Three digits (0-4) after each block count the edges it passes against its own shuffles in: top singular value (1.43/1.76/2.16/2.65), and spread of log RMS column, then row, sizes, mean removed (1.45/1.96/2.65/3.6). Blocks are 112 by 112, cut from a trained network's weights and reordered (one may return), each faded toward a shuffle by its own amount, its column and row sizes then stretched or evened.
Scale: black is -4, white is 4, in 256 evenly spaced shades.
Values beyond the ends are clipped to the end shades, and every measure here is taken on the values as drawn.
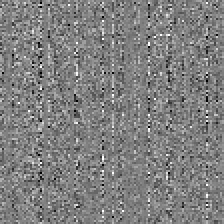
1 4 1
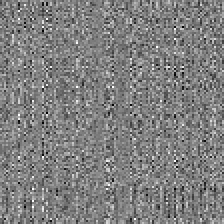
4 4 1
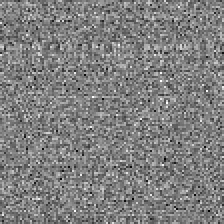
2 0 0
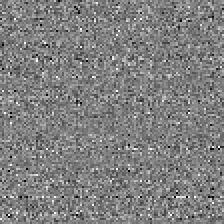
0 2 3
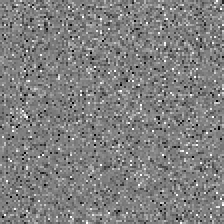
1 1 0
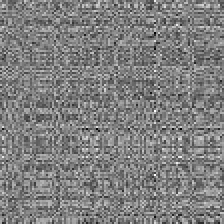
4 2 1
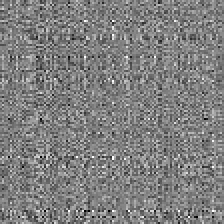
4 3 3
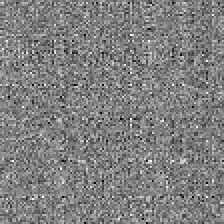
2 2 3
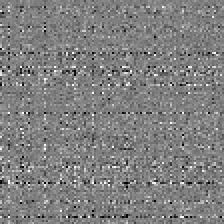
2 3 4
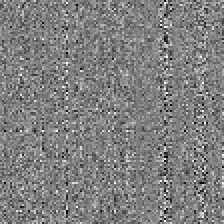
2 4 2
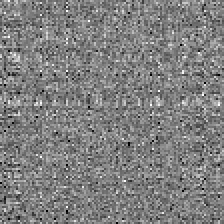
3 3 0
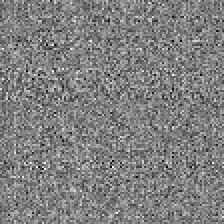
2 1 3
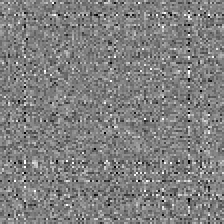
3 2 3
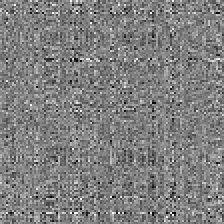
3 3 3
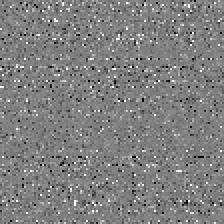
0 0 3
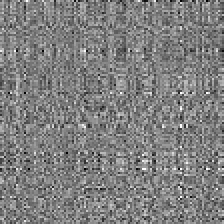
4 3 3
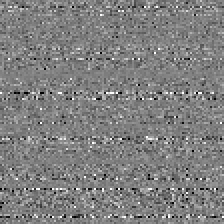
2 0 4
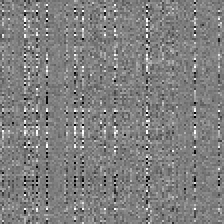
4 4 1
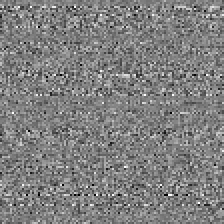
0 0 4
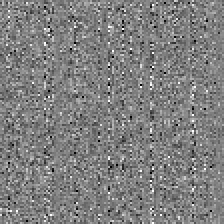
0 4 1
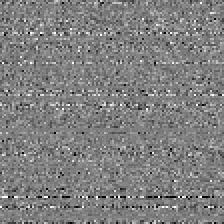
2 0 4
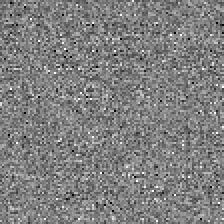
1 1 2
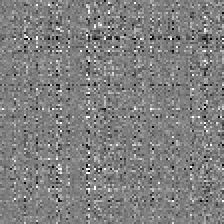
2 4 3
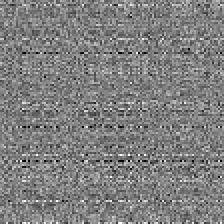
4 1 3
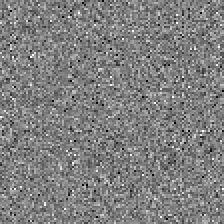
2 1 0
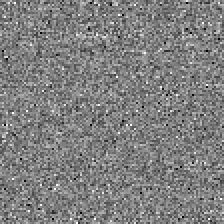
0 0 2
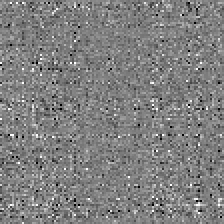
0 3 3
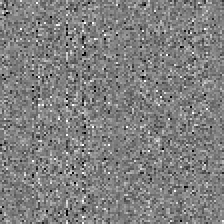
0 3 1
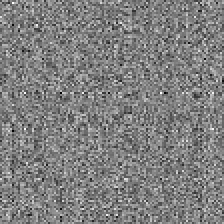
3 1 2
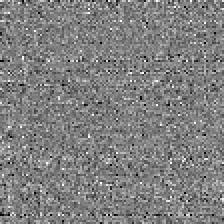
2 2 3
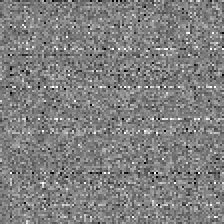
2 2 3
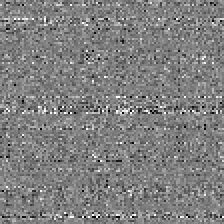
1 2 4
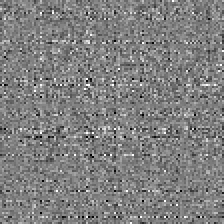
1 2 4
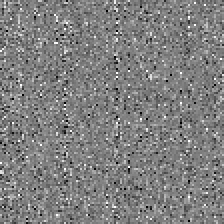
1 3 0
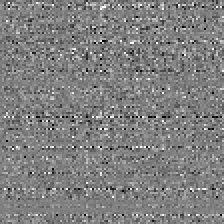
1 2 4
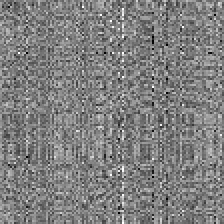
4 3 0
